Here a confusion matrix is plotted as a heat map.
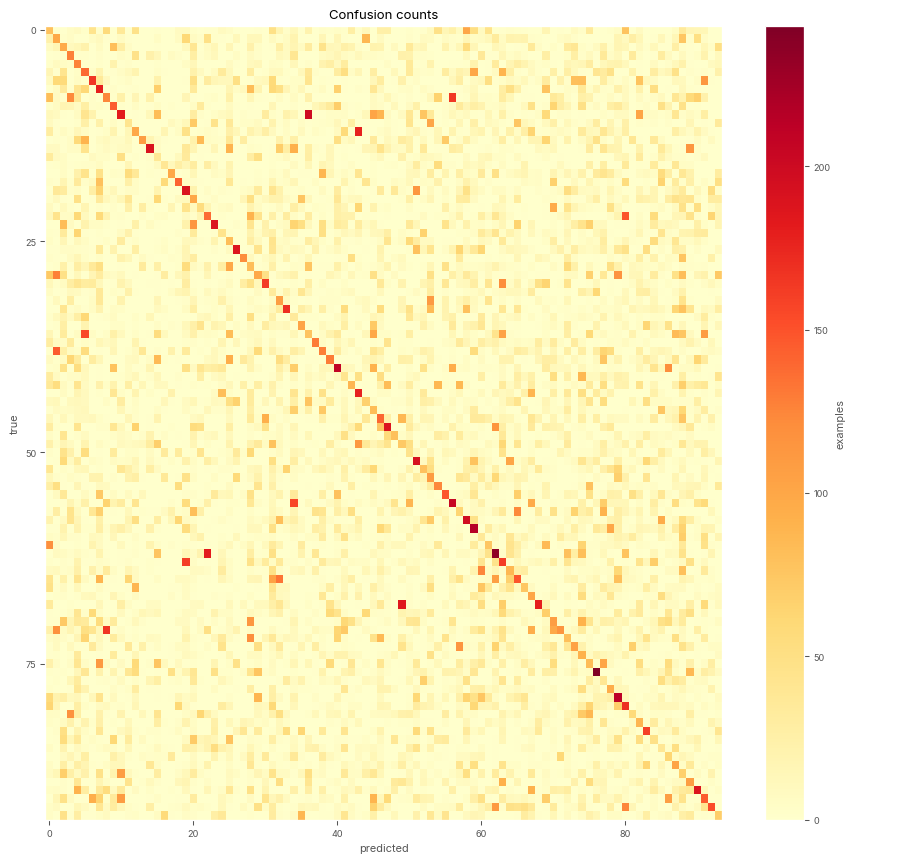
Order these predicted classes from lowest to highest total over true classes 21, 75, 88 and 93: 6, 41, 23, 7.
6, 23, 41, 7
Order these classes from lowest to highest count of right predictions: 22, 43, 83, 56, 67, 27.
67, 27, 22, 83, 43, 56
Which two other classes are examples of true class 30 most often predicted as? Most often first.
63, 69
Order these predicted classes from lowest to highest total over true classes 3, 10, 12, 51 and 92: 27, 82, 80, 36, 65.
27, 65, 82, 80, 36
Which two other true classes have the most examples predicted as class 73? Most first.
6, 57
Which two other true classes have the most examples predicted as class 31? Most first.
65, 49
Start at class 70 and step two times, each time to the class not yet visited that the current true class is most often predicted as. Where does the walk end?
25
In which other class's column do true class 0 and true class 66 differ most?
58
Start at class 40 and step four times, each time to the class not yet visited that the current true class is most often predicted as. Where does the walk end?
56
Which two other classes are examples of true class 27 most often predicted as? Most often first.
88, 42
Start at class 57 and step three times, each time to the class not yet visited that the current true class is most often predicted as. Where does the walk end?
53
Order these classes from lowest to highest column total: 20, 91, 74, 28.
91, 20, 74, 28
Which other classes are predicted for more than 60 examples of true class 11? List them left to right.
20, 53, 65
